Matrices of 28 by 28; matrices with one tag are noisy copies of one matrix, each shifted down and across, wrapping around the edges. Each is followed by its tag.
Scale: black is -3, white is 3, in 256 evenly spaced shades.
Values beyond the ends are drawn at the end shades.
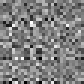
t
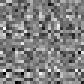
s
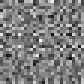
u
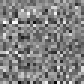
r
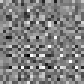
u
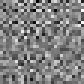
u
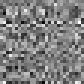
r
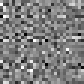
t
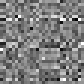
t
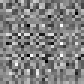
u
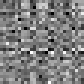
s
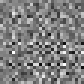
u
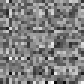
r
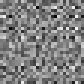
u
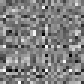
r
